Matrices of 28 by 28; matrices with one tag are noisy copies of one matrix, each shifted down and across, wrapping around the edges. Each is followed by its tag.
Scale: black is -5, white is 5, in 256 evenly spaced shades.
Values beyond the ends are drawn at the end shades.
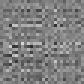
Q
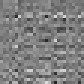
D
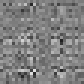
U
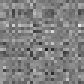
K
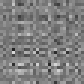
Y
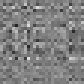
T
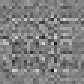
T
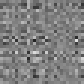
Y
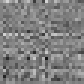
T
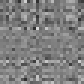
T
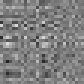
Y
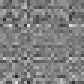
T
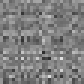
K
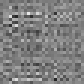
Q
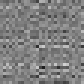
Q
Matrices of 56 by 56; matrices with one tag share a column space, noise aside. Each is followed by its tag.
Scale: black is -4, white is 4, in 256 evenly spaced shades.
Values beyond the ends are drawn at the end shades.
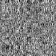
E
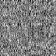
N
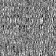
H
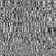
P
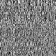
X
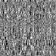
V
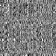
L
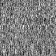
H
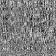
P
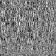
P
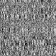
V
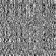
L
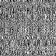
V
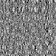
E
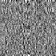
E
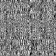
V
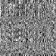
L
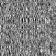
H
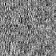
H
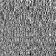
X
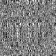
N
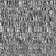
P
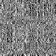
L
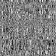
V
